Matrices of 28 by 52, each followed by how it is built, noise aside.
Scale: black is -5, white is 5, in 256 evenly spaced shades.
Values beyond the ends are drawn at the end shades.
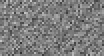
Hankel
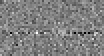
uneven rows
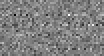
uneven rows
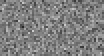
noise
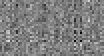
low rank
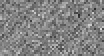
Hankel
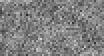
smooth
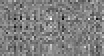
low rank
